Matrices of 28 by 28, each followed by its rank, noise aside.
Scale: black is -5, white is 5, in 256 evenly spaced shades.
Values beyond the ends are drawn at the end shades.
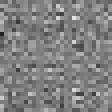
four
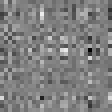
three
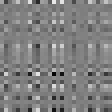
one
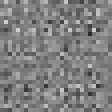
four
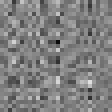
three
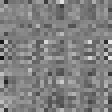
three
